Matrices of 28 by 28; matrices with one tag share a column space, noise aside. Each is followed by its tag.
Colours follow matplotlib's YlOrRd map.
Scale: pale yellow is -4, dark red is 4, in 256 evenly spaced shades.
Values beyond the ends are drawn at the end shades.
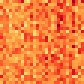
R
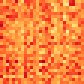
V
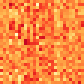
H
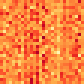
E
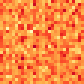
R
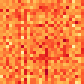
E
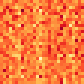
E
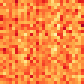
R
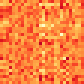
H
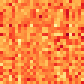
H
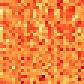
H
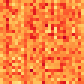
H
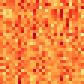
H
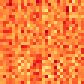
V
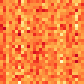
R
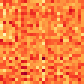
H
